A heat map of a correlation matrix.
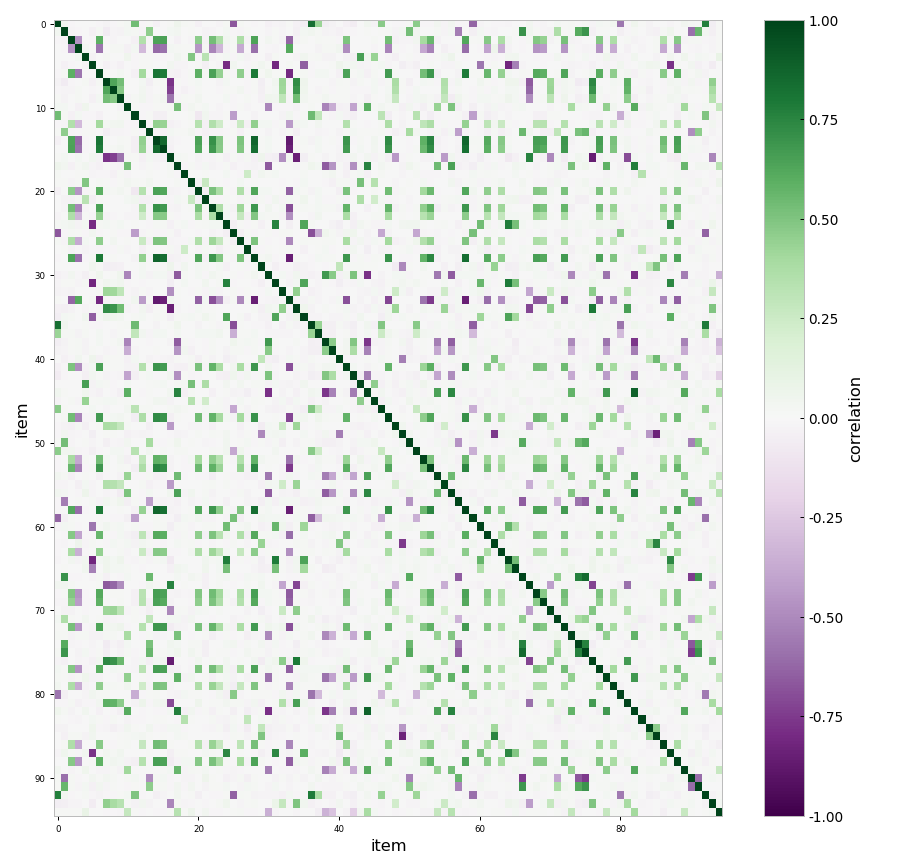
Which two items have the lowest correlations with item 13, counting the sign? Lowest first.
90, 57
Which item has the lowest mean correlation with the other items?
33
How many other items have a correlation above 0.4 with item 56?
8
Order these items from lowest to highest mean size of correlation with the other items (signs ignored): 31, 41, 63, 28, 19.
19, 31, 63, 41, 28
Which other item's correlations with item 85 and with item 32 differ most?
49
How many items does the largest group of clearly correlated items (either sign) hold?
26
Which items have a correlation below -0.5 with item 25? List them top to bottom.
0, 36, 92
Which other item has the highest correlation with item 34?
76
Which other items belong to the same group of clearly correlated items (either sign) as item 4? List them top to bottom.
19, 21, 43, 45
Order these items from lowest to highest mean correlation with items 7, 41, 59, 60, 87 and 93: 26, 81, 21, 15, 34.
21, 26, 15, 81, 34
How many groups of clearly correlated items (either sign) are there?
9
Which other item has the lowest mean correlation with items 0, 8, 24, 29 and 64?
5
